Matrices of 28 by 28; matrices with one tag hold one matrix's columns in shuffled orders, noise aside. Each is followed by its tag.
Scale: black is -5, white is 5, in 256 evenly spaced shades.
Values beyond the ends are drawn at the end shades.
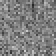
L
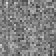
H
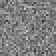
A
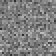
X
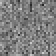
L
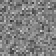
A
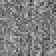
H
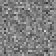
A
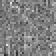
H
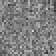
L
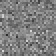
X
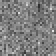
L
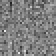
L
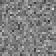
A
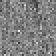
L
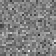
X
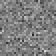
X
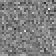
A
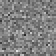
X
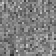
H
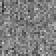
L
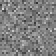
A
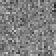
L
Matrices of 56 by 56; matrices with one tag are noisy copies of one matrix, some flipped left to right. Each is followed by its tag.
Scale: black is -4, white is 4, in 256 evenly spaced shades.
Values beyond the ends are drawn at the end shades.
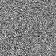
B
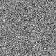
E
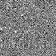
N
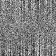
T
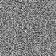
B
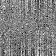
T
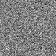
B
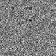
E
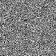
E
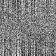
T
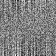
T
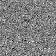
E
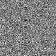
E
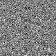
E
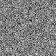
E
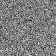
E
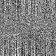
T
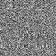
N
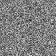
E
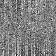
T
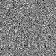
N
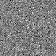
B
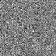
B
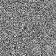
B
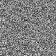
E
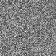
B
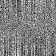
T
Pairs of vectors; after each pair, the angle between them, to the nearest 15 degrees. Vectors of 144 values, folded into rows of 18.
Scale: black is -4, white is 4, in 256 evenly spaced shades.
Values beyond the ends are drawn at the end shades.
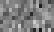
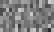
135 degrees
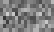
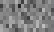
75 degrees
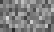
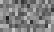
165 degrees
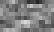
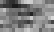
105 degrees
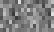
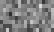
60 degrees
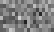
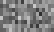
30 degrees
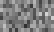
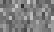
60 degrees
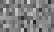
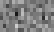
105 degrees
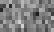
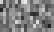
60 degrees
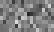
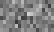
165 degrees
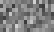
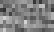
135 degrees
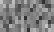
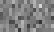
75 degrees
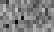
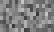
105 degrees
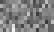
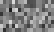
90 degrees
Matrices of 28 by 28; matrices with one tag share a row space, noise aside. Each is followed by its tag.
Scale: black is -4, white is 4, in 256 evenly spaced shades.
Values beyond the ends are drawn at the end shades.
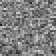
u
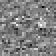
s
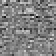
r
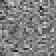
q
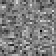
q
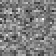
u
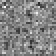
r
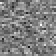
s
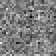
r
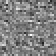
r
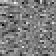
q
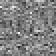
u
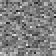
u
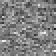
s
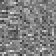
q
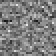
u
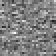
s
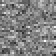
s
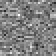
u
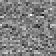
u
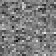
s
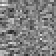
q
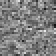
s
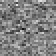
s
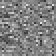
q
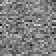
u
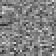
q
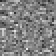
q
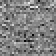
r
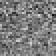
u
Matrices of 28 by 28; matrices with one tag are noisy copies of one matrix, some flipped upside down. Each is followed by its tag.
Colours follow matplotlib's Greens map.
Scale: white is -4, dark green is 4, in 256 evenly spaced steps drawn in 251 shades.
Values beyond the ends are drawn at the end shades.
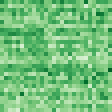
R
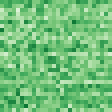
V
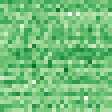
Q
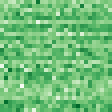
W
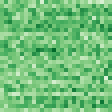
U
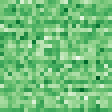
V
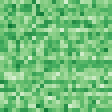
V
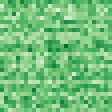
V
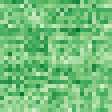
R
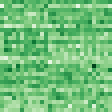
R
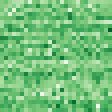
W
